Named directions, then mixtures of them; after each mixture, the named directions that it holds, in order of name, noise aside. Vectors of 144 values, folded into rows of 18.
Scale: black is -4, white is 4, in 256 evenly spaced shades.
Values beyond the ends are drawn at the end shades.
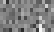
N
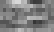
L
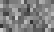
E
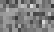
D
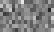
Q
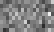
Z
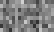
E, L, N.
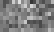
D, L, Z.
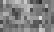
E, L, N.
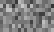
D, Q.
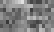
L, N, Q.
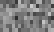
D.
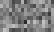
L, Q, Z.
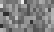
E, Q.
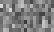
D, Q, Z.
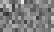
Q.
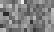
E, Q.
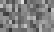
E, N, Q.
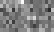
L, N, Q.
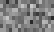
D, E.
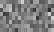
Q, Z.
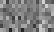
E, N, Z.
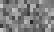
D, E.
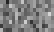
E, N, Z.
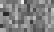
E, Q.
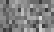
L, N, Z.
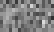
D.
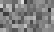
E, Q.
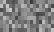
D, N, Q.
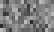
E.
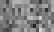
L, N, Z.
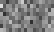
D, E, Q.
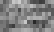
L, Z.
